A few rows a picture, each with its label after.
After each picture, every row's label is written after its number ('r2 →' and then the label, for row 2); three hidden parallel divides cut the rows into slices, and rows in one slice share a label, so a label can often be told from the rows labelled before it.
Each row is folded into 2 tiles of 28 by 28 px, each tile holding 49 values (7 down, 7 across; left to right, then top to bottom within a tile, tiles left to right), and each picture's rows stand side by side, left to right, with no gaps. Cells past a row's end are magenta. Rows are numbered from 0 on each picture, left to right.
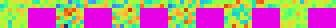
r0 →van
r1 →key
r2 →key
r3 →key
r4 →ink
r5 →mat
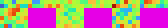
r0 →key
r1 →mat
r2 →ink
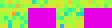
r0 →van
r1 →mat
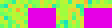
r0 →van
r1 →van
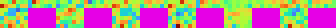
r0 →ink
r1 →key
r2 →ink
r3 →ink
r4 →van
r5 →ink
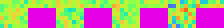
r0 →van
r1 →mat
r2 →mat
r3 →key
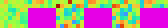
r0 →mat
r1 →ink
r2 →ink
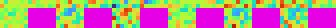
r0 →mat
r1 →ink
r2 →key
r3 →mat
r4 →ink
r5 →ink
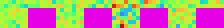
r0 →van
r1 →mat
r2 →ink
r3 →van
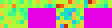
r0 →mat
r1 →ink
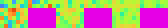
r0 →key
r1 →van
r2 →mat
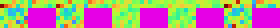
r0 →ink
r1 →ink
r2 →mat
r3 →mat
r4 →ink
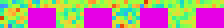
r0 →key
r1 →mat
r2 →ink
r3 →van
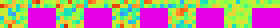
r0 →ink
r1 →ink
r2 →ink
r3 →key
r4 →van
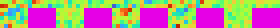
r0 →ink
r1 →van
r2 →key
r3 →ink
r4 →mat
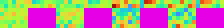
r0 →van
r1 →van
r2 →ink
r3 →ink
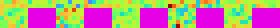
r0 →mat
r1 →key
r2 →mat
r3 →ink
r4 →mat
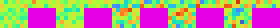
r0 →mat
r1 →mat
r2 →key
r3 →key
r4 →ink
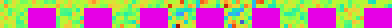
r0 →mat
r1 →mat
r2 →mat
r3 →ink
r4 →ink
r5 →mat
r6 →van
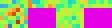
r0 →key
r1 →van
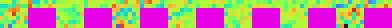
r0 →key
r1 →mat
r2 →ink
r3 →mat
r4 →van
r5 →van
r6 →key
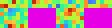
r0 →ink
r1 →key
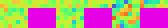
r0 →mat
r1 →mat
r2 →key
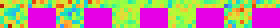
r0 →ink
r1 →ink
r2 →van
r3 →van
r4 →key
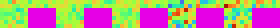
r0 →mat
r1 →mat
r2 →mat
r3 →key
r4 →ink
